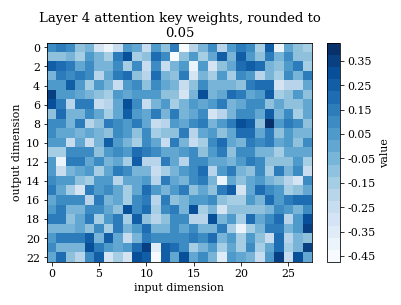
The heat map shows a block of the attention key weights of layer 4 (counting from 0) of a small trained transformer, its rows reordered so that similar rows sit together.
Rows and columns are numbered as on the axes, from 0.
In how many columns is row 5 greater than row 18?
14
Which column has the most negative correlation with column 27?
20
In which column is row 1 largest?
8
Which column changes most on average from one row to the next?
18
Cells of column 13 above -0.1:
17
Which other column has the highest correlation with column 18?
7
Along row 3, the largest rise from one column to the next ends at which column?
11
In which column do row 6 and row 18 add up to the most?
0
